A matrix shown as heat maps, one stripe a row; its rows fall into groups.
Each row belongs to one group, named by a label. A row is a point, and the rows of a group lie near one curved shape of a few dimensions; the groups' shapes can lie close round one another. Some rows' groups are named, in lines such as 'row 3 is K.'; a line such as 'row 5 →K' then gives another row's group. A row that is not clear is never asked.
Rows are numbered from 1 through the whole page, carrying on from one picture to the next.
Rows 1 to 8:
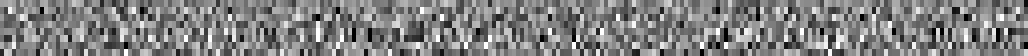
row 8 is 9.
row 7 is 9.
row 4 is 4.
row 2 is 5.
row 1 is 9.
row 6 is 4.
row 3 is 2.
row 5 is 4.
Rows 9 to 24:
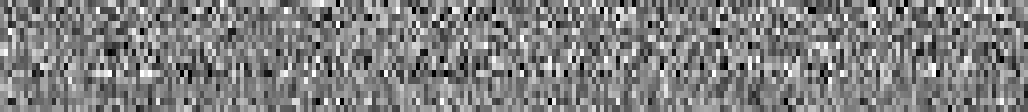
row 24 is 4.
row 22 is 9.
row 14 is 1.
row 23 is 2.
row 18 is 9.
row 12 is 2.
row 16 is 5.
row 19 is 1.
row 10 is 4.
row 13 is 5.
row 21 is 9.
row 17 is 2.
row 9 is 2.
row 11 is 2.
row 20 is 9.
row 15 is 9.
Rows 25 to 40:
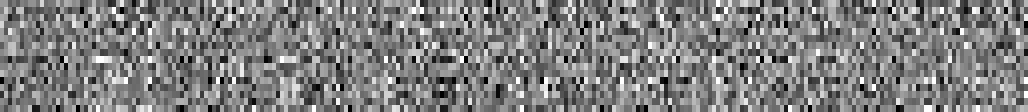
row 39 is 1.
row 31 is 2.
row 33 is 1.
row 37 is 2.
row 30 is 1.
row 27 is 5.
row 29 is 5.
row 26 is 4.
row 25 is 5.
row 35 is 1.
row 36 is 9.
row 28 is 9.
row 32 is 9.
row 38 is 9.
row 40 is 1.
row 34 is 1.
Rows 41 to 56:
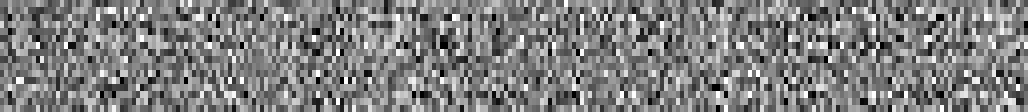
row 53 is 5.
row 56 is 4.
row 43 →4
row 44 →9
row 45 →2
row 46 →1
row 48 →2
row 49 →9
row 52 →4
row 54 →4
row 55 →2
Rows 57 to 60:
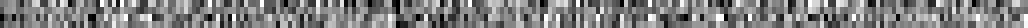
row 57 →4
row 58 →4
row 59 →9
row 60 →9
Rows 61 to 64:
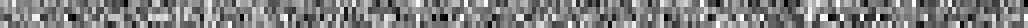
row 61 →9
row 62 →4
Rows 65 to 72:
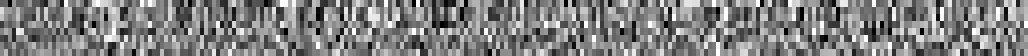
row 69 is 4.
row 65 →1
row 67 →4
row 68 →9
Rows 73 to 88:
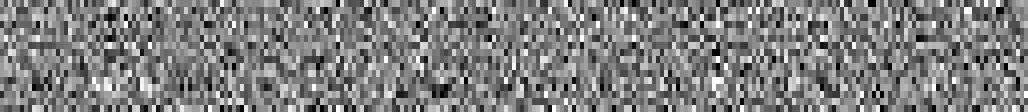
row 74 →2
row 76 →9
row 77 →4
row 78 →5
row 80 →5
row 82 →4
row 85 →1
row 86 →9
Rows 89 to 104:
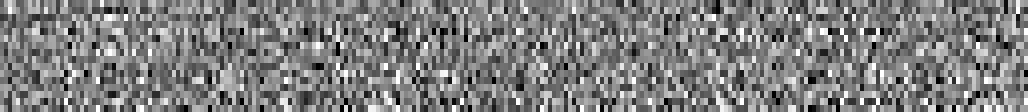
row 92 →1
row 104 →4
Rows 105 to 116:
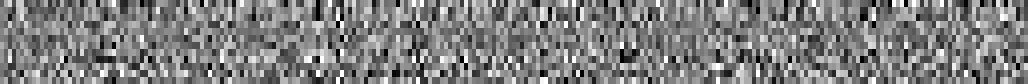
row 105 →4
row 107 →2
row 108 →2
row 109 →4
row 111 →4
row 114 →5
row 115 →4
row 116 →2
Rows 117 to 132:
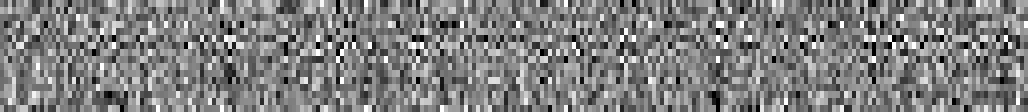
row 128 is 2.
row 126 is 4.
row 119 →1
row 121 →4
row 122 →4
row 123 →4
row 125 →2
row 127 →4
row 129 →1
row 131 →5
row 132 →2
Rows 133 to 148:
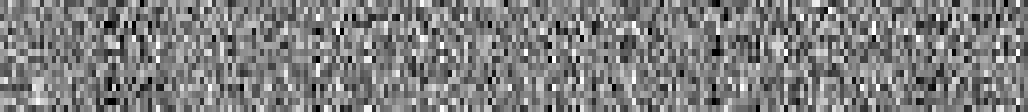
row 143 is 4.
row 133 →5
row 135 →4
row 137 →2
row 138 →5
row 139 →2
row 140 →5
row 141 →2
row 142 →4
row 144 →5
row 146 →1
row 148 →2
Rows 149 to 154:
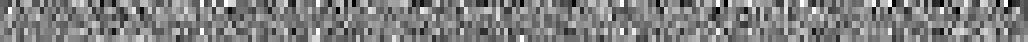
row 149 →4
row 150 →5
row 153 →4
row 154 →1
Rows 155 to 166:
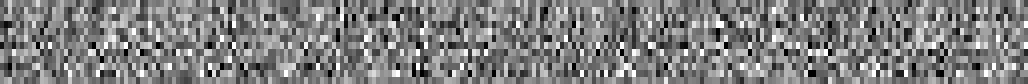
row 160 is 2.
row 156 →2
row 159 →5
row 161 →9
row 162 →9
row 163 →4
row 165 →4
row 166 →9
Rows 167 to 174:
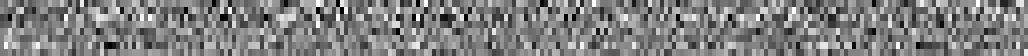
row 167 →2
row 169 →1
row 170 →4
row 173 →5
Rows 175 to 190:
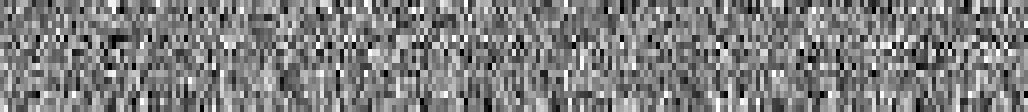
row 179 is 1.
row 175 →2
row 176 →4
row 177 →1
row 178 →9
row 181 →4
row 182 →4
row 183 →4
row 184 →5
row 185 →2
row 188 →9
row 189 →5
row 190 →5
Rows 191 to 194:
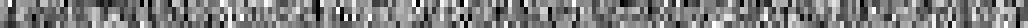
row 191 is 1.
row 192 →2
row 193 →4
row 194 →5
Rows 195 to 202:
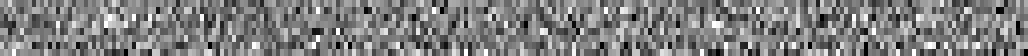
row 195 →4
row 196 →2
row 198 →5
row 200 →4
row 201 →1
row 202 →9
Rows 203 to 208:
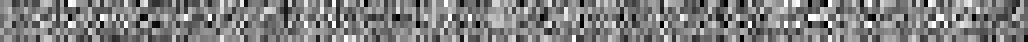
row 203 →9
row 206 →9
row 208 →9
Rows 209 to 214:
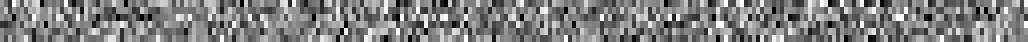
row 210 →2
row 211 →1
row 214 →2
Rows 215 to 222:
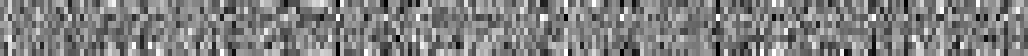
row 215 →2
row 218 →4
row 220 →4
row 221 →5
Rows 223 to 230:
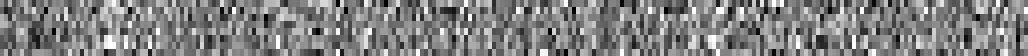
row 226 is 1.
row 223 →2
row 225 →1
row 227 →2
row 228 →5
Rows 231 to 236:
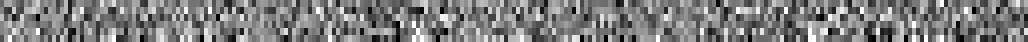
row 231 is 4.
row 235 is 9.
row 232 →4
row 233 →9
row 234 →4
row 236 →4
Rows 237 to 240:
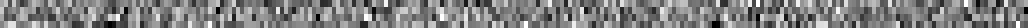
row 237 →2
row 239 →2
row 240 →5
